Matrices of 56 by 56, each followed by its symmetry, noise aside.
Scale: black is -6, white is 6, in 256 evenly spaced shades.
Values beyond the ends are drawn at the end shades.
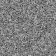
symmetric.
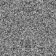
mirrored left to right.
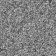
symmetric.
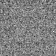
mirrored left to right.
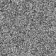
symmetric.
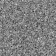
symmetric.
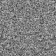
mirrored left to right.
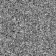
mirrored top to bottom.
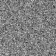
antisymmetric.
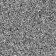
no symmetry.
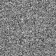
no symmetry.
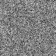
symmetric.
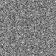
mirrored top to bottom.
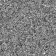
symmetric.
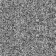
mirrored top to bottom.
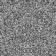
mirrored left to right.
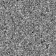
mirrored top to bottom.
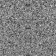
mirrored left to right.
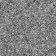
no symmetry.
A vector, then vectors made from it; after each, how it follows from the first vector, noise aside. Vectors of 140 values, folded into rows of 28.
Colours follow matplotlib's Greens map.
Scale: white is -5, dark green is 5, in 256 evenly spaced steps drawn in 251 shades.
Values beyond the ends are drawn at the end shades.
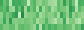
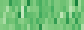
negated, partly zeroed.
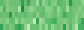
wrapped around, partly zeroed.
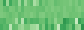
wrapped around, partly zeroed.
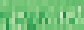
reversed, negated, partly zeroed.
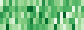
reversed, negated, scaled up.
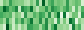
reversed, negated, scaled up.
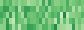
reversed, negated.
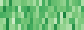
reversed, negated.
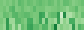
reversed, negated, partly zeroed.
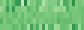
wrapped around, partly zeroed.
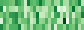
wrapped around, negated, scaled up.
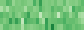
wrapped around, partly zeroed.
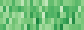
wrapped around.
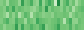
wrapped around, partly zeroed.
